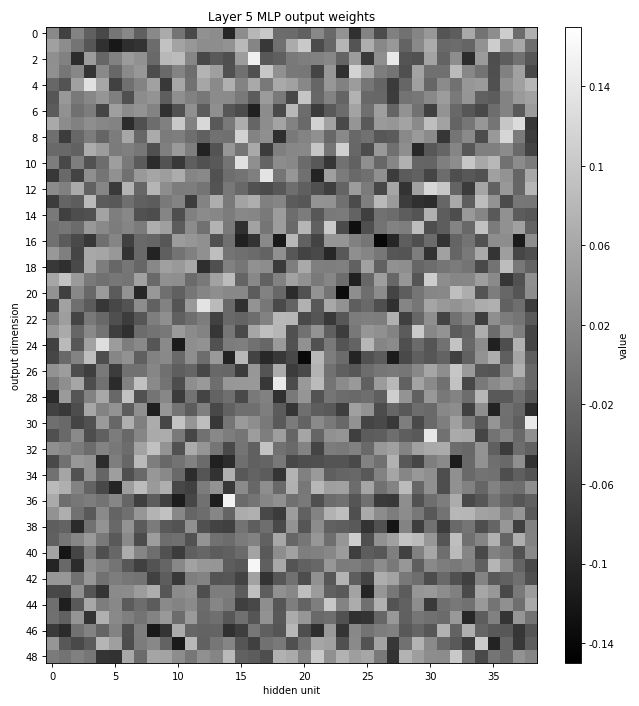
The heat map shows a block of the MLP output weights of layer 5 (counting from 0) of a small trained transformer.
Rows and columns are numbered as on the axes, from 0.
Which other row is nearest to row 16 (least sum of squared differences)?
38
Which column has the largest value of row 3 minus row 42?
17
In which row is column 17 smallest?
25
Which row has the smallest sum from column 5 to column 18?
46
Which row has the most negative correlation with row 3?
9
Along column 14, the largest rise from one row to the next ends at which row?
36
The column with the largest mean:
32
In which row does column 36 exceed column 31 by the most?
8
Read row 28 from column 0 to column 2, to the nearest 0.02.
-0.1 0.04 -0.04
